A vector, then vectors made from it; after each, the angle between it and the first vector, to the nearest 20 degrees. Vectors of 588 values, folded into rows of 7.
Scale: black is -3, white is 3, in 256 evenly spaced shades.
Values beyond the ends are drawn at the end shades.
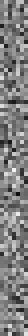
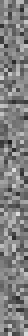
20 degrees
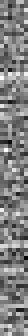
40 degrees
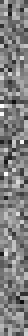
40 degrees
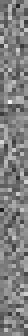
140 degrees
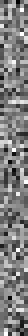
140 degrees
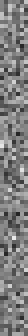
140 degrees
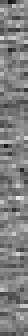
80 degrees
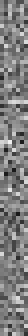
160 degrees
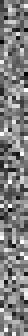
100 degrees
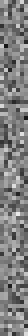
20 degrees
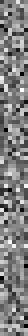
60 degrees
